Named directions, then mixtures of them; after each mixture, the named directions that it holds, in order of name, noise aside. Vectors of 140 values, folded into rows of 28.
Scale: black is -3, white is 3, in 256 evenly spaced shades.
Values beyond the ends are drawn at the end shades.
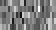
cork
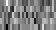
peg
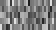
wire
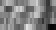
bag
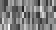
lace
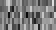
lace, peg.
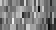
bag, cork.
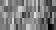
bag, cork.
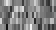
bag, peg.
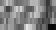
bag.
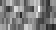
bag, cork.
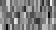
cork, peg, wire.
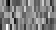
cork, peg, wire.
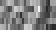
bag, cork.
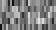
lace, wire.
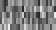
lace.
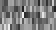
lace.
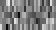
cork, peg, wire.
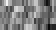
bag, peg.
